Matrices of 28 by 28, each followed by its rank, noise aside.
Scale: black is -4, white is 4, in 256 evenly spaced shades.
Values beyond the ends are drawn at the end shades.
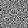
four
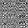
four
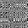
three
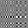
one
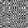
two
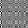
one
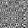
three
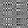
one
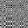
one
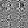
three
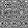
four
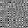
two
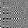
one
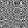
four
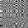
two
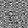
three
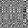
two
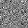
four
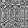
four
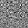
four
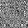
four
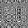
three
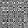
two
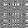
one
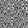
three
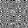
two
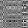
two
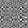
two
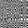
two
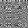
three
